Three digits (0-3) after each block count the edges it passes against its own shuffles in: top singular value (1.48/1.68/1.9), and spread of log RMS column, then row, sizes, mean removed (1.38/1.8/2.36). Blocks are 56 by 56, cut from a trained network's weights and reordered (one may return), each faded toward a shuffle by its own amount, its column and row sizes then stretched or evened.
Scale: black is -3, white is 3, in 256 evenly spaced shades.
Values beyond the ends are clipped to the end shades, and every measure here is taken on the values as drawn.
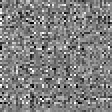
3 2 3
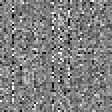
1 3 0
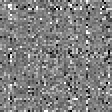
0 3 2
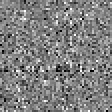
0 1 1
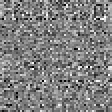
1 0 3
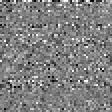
0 0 3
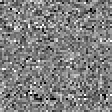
0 0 2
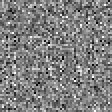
1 2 0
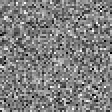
0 0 0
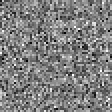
0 1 0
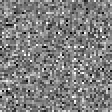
0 1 2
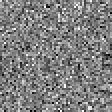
0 0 0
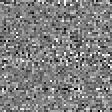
0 1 3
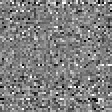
0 2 3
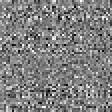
2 0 3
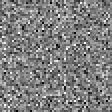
0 2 0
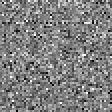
0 1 1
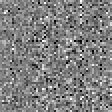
0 2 0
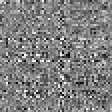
3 2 3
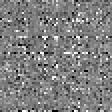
0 2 3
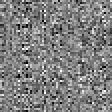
2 3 0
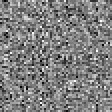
2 2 0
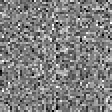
1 2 0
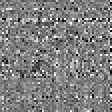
1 2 3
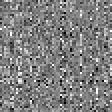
1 3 0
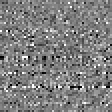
0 0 3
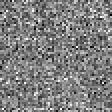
1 0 2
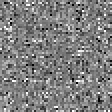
0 3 2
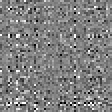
2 3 3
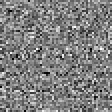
2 0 2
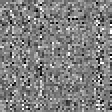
0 3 1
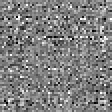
2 2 3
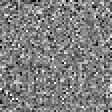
0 1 0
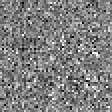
0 1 1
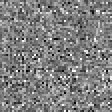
0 0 2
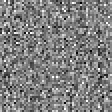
1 1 0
